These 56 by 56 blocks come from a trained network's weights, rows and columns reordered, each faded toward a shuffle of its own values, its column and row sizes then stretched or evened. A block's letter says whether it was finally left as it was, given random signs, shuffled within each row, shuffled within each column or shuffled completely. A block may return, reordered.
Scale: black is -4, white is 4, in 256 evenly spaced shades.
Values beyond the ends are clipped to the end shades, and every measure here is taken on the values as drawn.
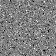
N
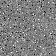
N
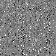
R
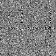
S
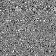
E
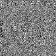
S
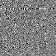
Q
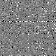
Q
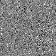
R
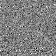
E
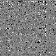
S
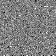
E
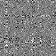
Q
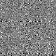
S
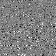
E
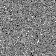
N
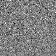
E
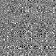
Q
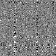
Q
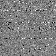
E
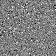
N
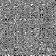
Q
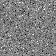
N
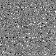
E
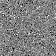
N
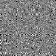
Q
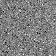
N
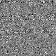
E
